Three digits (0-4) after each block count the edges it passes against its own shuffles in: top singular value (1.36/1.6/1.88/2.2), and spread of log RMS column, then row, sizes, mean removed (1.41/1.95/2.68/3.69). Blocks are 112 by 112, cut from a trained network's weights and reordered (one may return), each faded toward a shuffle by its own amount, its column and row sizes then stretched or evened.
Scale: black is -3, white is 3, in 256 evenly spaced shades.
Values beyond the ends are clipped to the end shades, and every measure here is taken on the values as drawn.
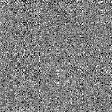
3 2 2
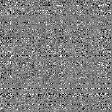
0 3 4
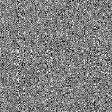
2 3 1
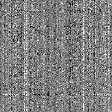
4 3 2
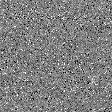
0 0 1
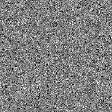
0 2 1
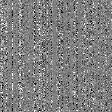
1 4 1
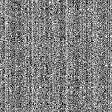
4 0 2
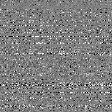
1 2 4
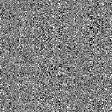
3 3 1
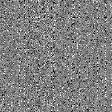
2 3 0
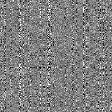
4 4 0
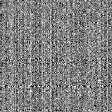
4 0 3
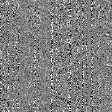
0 4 0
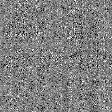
0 2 2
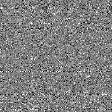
2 1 2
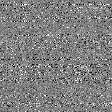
0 0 4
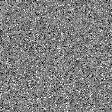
0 1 1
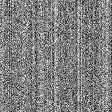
4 1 0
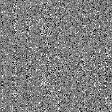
0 3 1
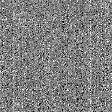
1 2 1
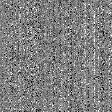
1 3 0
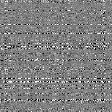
4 2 4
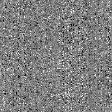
0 3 1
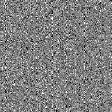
2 3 0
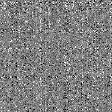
1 2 2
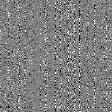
3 4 0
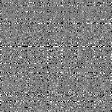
3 2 4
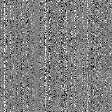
2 4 1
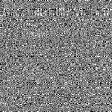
3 0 3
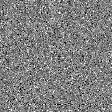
2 0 0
